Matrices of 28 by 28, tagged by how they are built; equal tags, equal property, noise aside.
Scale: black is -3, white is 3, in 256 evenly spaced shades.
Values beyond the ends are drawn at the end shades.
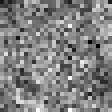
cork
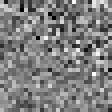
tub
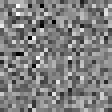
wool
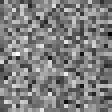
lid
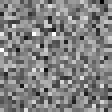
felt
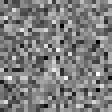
lid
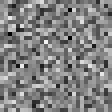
lid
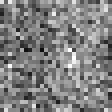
cork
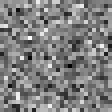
felt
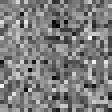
wool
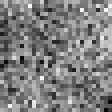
cork
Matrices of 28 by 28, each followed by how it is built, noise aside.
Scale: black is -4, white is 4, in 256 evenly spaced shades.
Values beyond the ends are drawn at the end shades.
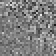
upper triangular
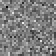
diagonal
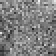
smooth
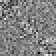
block diagonal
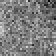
smooth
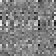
low rank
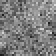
smooth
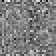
low rank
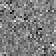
block diagonal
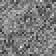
Hankel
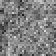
smooth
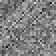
Hankel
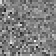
lower triangular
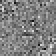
block diagonal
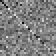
diagonal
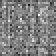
blocks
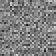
blocks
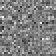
low rank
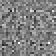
low rank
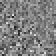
lower triangular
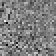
lower triangular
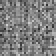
blocks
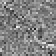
block diagonal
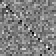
diagonal
